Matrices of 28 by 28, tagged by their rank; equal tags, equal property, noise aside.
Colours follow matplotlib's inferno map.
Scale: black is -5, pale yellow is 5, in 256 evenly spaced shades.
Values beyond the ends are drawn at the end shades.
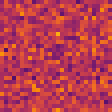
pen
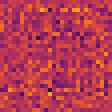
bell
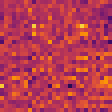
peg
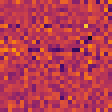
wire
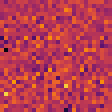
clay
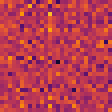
bell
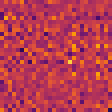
bell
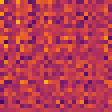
peg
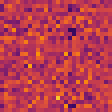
wire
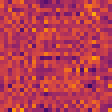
peg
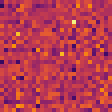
bell
